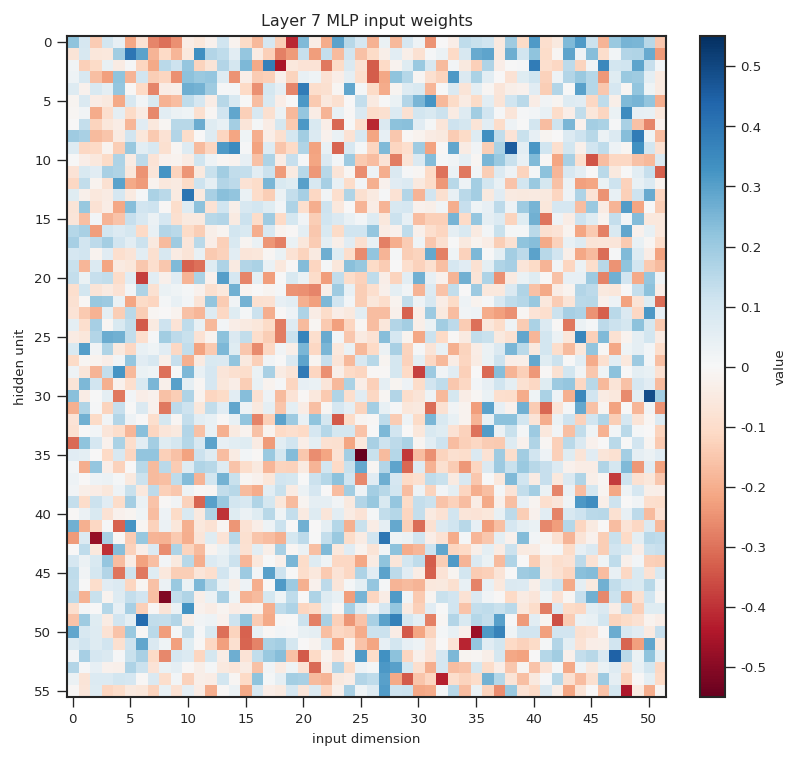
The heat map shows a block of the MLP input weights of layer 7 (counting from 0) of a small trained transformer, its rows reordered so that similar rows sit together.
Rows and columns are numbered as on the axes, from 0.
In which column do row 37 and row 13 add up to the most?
10
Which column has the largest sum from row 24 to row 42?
28
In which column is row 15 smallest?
41
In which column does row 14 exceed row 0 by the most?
19
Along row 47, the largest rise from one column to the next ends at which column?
9
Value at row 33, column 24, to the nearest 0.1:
0.1
